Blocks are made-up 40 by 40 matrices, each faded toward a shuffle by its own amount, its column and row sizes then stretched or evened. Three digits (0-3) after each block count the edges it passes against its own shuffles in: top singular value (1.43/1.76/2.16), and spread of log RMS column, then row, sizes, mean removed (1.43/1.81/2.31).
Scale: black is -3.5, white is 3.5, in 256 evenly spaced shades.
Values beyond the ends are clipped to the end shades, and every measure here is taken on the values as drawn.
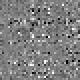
0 2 2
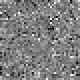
0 1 1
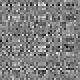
3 1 3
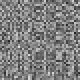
3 1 0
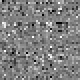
1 1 2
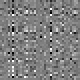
3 3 2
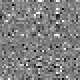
2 1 2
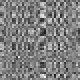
3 3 2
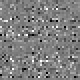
0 1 3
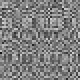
3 0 1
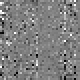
0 3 0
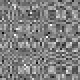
3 0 0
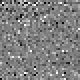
1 0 1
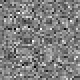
2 0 1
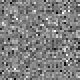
2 1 0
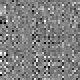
2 3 1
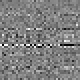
3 0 3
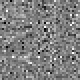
1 1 1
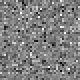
0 1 1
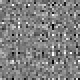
2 2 2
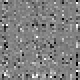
1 3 2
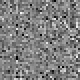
0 2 1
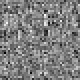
2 1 1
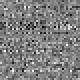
0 0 3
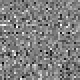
1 1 1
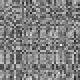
3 1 0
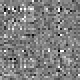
2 1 2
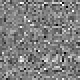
2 1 1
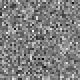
0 0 0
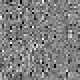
2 2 0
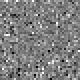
0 0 1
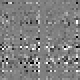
2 3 3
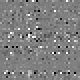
1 1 3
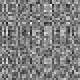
3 2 2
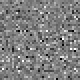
0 1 2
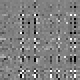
3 3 3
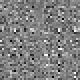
2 2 2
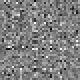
1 2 1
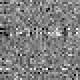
2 0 2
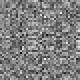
2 1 1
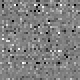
0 0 2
